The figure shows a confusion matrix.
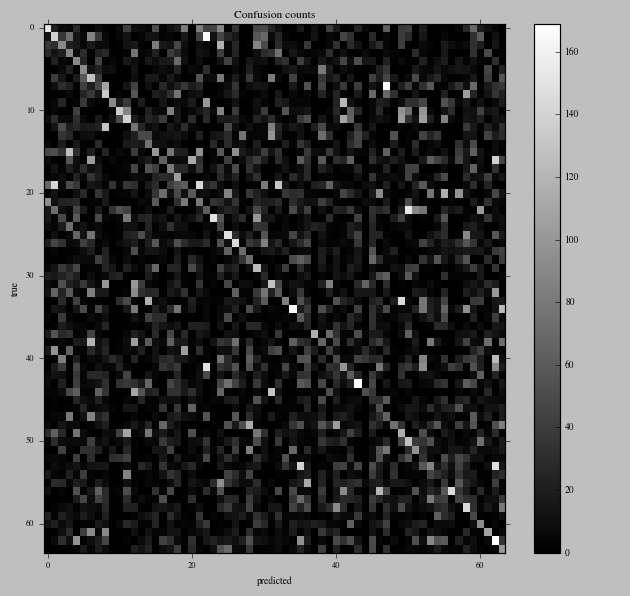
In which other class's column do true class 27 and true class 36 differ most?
25
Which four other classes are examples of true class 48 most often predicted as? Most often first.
28, 40, 63, 16
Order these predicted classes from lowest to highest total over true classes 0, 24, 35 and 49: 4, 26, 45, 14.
26, 45, 4, 14
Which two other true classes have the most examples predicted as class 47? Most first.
7, 51
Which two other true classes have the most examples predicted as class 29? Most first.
23, 2
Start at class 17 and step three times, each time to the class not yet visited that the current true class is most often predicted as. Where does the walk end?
11
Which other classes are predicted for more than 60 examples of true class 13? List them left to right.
27, 31, 38
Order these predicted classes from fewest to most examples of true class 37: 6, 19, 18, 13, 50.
18, 13, 19, 6, 50
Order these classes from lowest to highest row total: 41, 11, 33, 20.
33, 20, 11, 41
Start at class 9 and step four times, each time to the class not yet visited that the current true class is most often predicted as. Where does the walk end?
60
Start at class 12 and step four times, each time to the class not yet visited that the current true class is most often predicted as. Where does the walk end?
62
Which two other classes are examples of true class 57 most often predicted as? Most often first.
53, 35
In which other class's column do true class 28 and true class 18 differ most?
35
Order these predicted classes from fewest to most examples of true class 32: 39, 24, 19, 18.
24, 18, 39, 19
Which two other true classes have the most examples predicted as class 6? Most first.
38, 16
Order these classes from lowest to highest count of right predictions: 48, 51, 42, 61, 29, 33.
42, 48, 33, 51, 61, 29
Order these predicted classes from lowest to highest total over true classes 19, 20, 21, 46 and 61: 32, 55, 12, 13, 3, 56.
13, 56, 12, 3, 55, 32
